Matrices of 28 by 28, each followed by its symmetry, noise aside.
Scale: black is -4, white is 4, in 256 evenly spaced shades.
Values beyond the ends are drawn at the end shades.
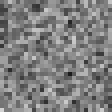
same after a half turn.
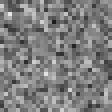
antisymmetric.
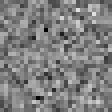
same after a half turn.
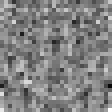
mirrored left to right.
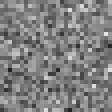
antisymmetric.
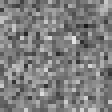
symmetric across the other diagonal.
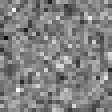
symmetric.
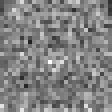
mirrored left to right.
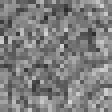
symmetric.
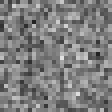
mirrored top to bottom.
